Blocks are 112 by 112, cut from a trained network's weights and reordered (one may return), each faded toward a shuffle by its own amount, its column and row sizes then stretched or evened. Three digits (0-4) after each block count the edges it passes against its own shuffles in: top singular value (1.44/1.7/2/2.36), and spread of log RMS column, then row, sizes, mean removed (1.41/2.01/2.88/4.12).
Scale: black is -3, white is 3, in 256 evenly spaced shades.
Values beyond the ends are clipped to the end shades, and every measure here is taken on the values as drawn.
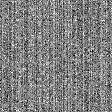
4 0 1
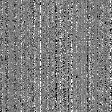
3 4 0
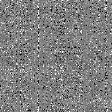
0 3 1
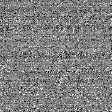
1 1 2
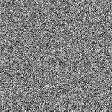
2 0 1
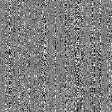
2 4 1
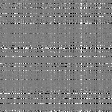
4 2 4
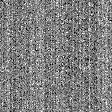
3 0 1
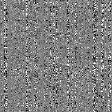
0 4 2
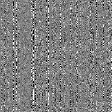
2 4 0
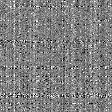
3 1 3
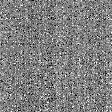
1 0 2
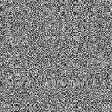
4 2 0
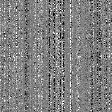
4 4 1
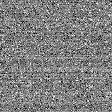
1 0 0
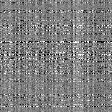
4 0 4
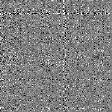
1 3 3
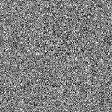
2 1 1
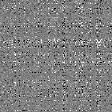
0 3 3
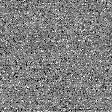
0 0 1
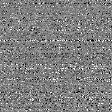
0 1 3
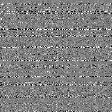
2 1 4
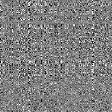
3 3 3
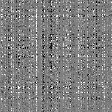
4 4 3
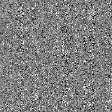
0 3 1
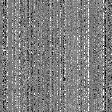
4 4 1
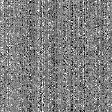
3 3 1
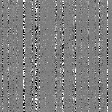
2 4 1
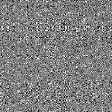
3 2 3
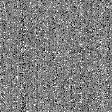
0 2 0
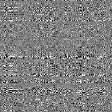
4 3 4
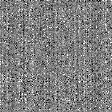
2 1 2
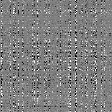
2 4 3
